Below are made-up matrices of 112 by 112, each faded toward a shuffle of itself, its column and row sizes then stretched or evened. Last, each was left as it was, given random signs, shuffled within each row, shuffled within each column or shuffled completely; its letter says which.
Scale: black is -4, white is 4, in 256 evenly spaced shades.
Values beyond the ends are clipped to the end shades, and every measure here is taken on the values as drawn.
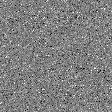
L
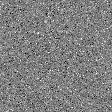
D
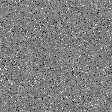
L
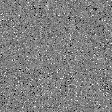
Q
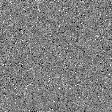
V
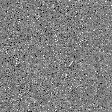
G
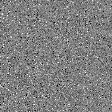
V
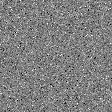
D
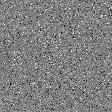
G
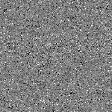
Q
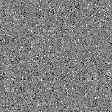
Q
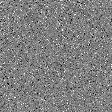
G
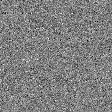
L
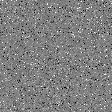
L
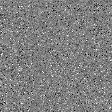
V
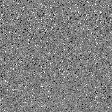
V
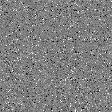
Q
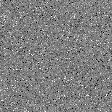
L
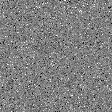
L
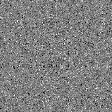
Q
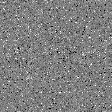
V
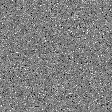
D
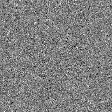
G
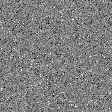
D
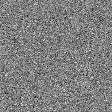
G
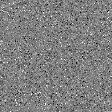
Q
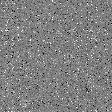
G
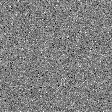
D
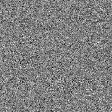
Q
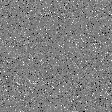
L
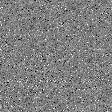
L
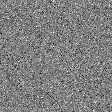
D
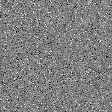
G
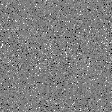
Q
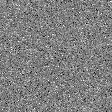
D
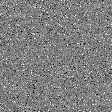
L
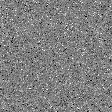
D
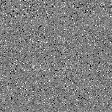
Q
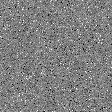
D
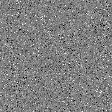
G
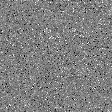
L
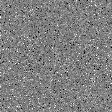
G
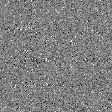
Q
